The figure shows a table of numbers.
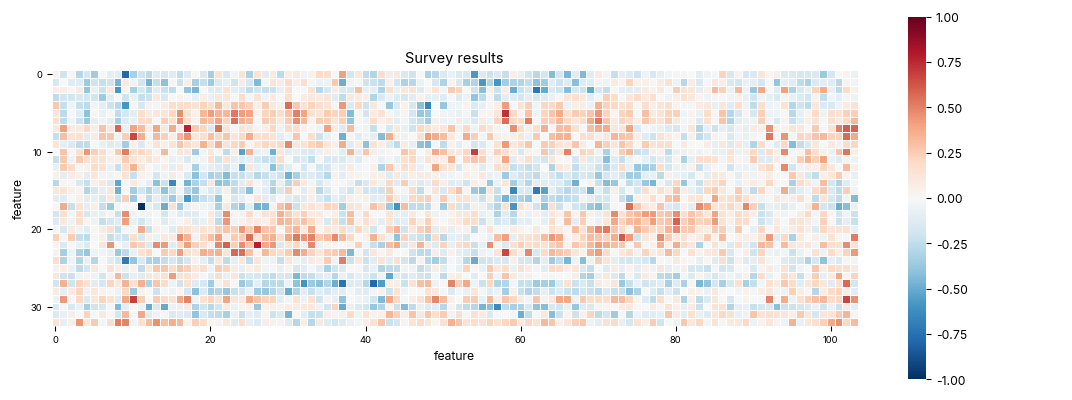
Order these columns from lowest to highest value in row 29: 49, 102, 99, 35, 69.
35, 69, 99, 49, 102
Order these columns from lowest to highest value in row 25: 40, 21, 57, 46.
40, 46, 57, 21
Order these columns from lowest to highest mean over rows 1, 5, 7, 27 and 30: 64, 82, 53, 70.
64, 53, 82, 70
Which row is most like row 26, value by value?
25
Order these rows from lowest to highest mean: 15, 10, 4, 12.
15, 12, 4, 10
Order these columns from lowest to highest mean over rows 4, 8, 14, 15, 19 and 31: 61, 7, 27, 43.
61, 7, 27, 43
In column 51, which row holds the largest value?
27
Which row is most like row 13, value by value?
28
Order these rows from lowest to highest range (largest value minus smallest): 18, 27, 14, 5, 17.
18, 14, 5, 27, 17
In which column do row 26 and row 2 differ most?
8
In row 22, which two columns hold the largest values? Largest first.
26, 22
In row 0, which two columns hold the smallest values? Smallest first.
9, 54
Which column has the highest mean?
102
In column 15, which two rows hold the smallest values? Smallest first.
14, 16
